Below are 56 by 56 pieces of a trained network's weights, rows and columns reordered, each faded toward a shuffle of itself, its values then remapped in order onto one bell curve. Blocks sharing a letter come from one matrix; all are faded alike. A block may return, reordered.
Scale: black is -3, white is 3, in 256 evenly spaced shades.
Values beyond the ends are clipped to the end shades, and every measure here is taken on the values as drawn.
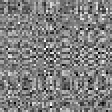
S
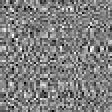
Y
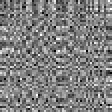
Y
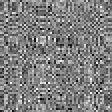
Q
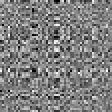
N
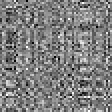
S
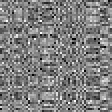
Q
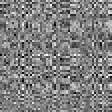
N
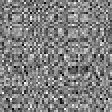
Q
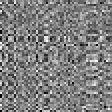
N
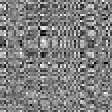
N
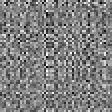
N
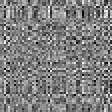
N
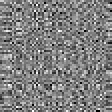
Y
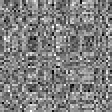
Q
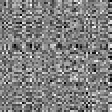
S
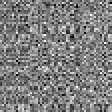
Q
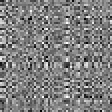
N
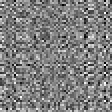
S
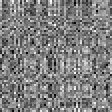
Q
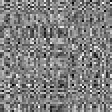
N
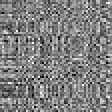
Q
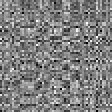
S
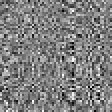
S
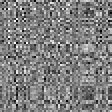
N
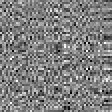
Y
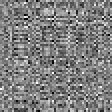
Q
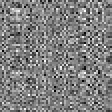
Q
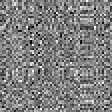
Q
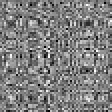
S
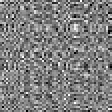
Q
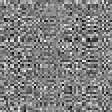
S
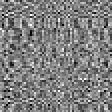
Q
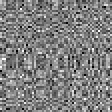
Q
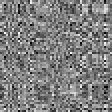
S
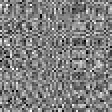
Q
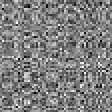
Q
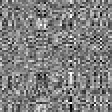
S
